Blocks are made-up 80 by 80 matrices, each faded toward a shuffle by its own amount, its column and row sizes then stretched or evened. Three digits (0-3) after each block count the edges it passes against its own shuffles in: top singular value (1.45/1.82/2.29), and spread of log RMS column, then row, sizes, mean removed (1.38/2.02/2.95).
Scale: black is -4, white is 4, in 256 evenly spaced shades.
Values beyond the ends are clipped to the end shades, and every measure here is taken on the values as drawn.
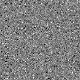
1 1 1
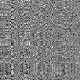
3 2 0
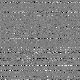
1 0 3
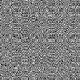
3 1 0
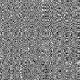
3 2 0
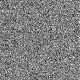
1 0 1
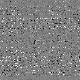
0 1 3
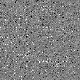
2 1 1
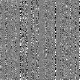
2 3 0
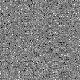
2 0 0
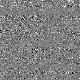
0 1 3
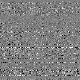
1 1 3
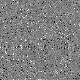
2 1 0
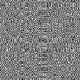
3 1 0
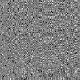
3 2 0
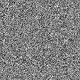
1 0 1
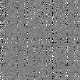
2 3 2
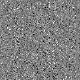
0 2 0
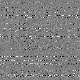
1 0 3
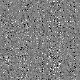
0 2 1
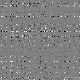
1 2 3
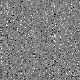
1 1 0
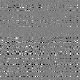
3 1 3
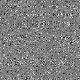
2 0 2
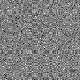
3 0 0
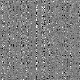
2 3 1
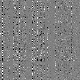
2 3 1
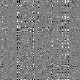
3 3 2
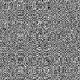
3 2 0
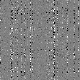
2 3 1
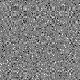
3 0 0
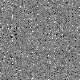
0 2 0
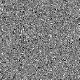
1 1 1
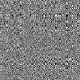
3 2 2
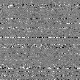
1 0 3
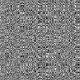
3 3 2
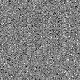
2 0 0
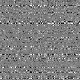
3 0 3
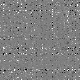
0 2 2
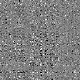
2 2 2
